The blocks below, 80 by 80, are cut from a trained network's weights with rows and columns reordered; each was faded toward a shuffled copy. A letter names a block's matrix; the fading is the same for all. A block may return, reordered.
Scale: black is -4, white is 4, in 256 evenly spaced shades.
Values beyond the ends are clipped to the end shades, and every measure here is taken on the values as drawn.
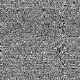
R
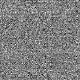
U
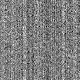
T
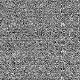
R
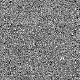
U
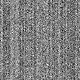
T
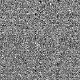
U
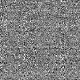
U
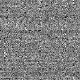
R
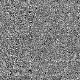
U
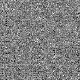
U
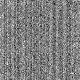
T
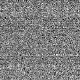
R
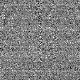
R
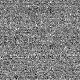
R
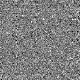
U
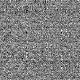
R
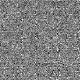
U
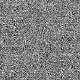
U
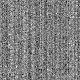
T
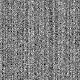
T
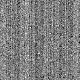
T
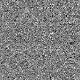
U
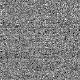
U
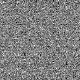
U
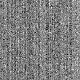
T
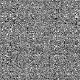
U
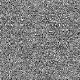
U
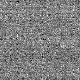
R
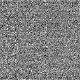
U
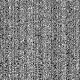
T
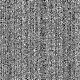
T
